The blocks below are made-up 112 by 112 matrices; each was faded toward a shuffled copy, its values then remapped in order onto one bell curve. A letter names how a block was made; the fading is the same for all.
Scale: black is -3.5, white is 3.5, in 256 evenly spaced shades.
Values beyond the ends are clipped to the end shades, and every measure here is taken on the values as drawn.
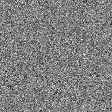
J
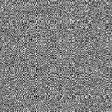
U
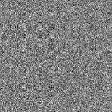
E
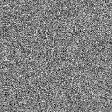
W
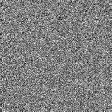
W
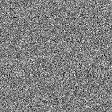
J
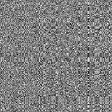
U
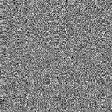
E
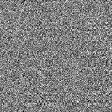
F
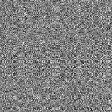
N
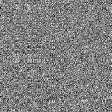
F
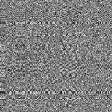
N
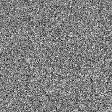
J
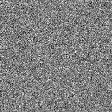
W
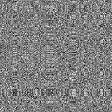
N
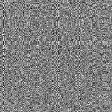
U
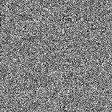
W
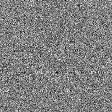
J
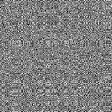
N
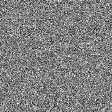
J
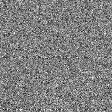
J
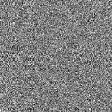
F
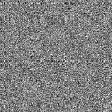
F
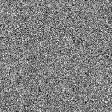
W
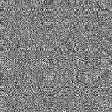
N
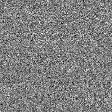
J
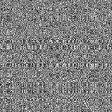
N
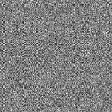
N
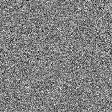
W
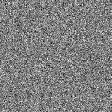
W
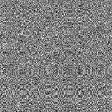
N
